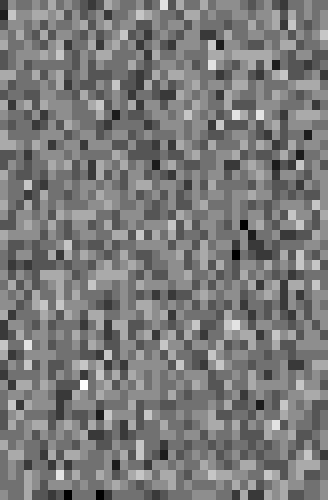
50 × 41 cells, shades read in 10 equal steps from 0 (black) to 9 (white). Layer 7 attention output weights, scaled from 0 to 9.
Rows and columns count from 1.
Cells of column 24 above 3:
38
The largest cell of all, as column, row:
11, 39
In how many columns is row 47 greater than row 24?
13
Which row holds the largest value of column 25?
33
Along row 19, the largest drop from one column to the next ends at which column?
5
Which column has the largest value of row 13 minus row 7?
35
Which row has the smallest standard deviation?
49
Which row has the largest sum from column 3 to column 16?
28
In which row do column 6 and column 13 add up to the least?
50
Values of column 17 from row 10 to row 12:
2 6 3
